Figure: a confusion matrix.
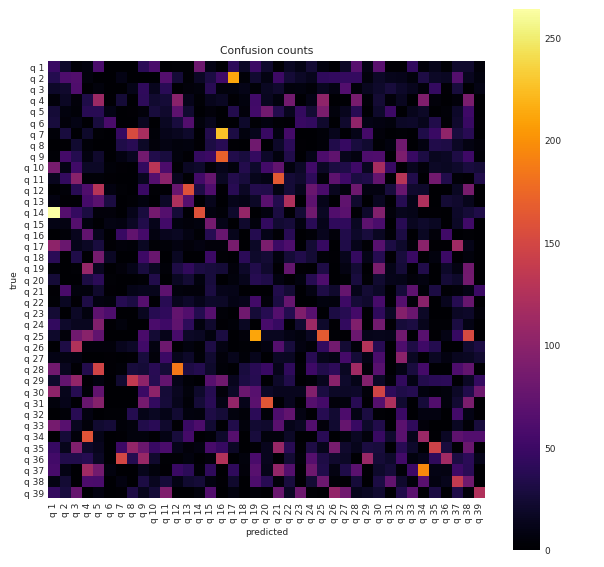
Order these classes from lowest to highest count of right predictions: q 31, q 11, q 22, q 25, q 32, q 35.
q 32, q 22, q 11, q 31, q 35, q 25
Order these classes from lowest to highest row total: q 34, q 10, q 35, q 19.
q 19, q 34, q 10, q 35
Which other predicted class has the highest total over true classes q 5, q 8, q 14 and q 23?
q 1
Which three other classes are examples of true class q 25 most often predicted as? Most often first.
q 19, q 38, q 4
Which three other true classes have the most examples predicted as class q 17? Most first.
q 2, q 31, q 34
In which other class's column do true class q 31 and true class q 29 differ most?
q 20
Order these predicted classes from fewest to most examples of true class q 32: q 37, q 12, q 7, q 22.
q 7, q 12, q 37, q 22
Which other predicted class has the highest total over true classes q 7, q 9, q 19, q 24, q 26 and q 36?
q 16
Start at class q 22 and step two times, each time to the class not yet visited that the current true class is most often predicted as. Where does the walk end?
q 4
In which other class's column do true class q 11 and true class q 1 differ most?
q 21
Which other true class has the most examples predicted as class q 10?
q 30
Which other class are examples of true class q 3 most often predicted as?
q 27
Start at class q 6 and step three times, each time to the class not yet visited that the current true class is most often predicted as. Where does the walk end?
q 13
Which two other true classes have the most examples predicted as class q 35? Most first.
q 11, q 31
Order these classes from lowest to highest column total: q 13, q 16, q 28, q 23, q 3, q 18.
q 23, q 18, q 13, q 16, q 3, q 28
